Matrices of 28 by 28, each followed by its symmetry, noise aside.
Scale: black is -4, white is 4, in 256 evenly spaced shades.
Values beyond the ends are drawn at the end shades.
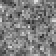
symmetric across the other diagonal.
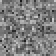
mirrored left to right.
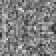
mirrored top to bottom.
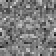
mirrored left to right.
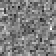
same after a half turn.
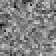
symmetric.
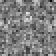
mirrored left to right.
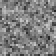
no symmetry.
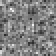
mirrored top to bottom.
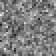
antisymmetric.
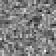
no symmetry.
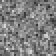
symmetric across the other diagonal.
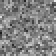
no symmetry.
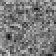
symmetric.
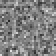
no symmetry.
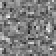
mirrored top to bottom.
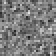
same after a half turn.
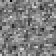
same after a half turn.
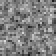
no symmetry.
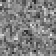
antisymmetric.
